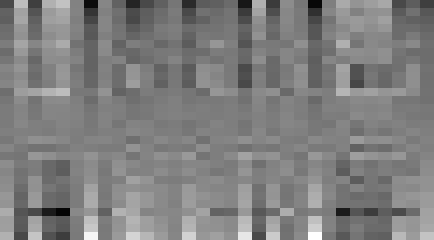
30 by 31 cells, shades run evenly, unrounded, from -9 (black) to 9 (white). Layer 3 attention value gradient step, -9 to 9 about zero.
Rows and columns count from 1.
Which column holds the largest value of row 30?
23
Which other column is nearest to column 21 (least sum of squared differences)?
6
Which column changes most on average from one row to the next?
26
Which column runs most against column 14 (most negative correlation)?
2
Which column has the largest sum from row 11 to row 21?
5
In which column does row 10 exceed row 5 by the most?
10
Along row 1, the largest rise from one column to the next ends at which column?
19
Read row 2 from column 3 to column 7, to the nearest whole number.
-3 2 3 0 -5
